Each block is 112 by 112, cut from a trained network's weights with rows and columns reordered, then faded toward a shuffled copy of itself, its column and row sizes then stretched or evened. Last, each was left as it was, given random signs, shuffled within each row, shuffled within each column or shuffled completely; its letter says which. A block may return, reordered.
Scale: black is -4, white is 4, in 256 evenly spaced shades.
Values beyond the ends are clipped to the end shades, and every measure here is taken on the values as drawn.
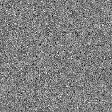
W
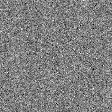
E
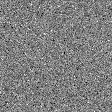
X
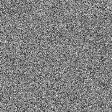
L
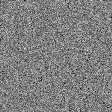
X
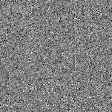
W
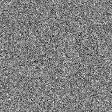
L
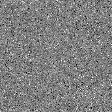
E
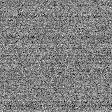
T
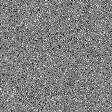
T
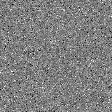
E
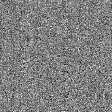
W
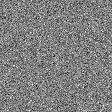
X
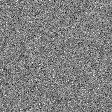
X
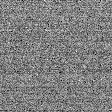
T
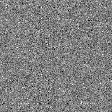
W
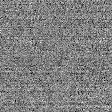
W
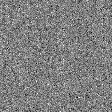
E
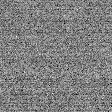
T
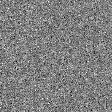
E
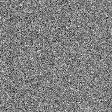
E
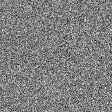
E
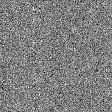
E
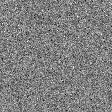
X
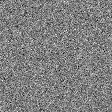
X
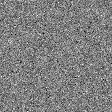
X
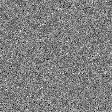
L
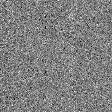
E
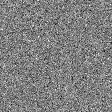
X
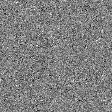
L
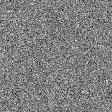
T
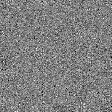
W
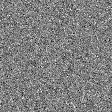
X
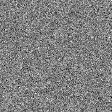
L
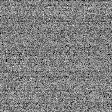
W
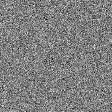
L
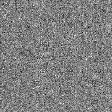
W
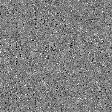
L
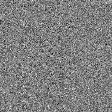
L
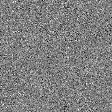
L
